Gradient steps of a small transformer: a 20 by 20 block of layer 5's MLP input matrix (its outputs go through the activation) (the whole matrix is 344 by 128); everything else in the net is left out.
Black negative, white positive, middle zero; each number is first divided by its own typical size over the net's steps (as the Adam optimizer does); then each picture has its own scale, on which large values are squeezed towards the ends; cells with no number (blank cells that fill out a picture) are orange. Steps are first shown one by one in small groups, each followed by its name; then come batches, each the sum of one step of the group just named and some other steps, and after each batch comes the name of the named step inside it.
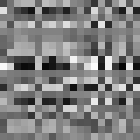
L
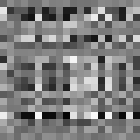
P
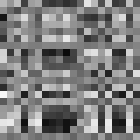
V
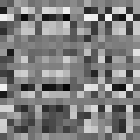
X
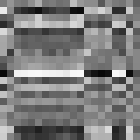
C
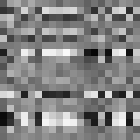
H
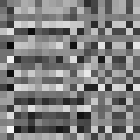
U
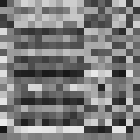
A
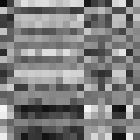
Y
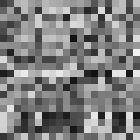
X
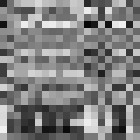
Y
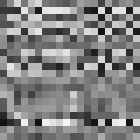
H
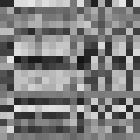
U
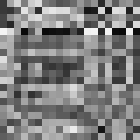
A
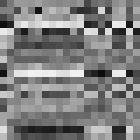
C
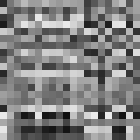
P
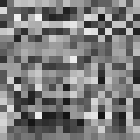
P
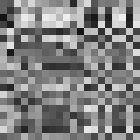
V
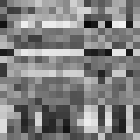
Y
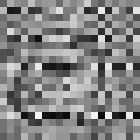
P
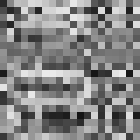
X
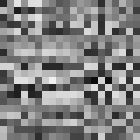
Y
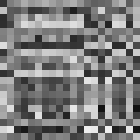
P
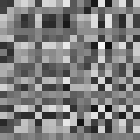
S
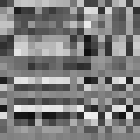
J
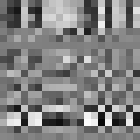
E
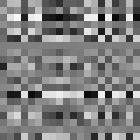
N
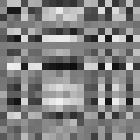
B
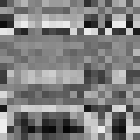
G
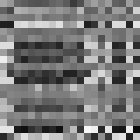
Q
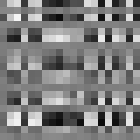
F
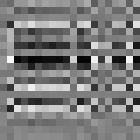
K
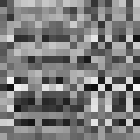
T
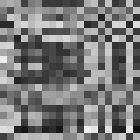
Q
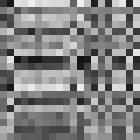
K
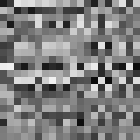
S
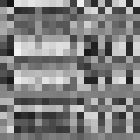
J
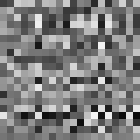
S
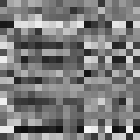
Q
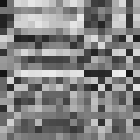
T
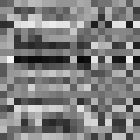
K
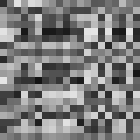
S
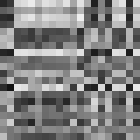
T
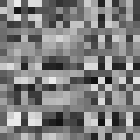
F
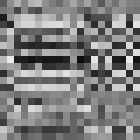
K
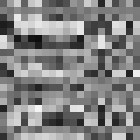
F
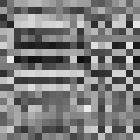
K
